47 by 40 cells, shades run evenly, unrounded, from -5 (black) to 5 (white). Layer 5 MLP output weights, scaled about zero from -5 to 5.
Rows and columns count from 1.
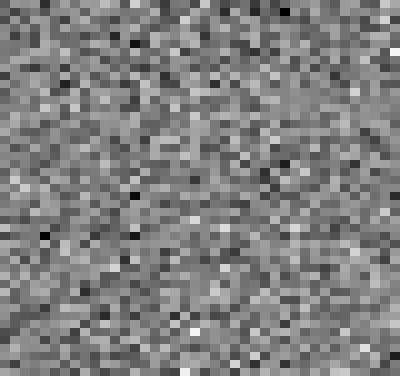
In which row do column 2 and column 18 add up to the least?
40
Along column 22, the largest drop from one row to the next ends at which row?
11
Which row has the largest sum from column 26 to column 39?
47
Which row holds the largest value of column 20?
42
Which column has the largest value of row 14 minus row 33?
5
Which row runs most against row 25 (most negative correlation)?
7
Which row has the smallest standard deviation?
15
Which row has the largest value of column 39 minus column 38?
1
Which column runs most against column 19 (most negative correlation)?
18
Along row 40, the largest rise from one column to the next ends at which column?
19
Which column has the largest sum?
20
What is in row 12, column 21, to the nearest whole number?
2
